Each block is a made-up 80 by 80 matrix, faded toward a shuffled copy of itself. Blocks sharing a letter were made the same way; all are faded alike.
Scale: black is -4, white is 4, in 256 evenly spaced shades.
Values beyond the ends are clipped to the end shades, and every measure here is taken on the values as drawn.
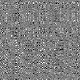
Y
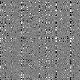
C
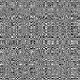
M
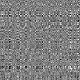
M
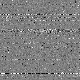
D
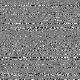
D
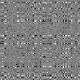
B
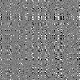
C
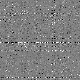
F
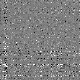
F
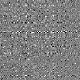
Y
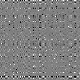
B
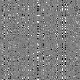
C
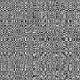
M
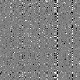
C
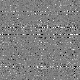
F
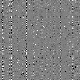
C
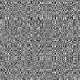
M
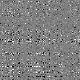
F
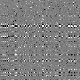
B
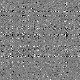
F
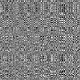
M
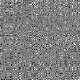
Y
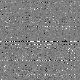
F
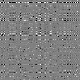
B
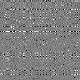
B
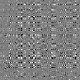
B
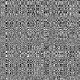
M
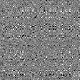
Y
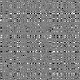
B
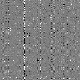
C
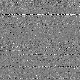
D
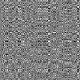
M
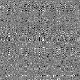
Y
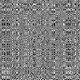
M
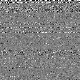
D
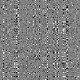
C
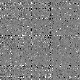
F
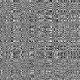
M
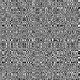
M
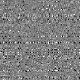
Y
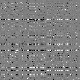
B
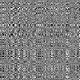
M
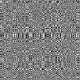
M
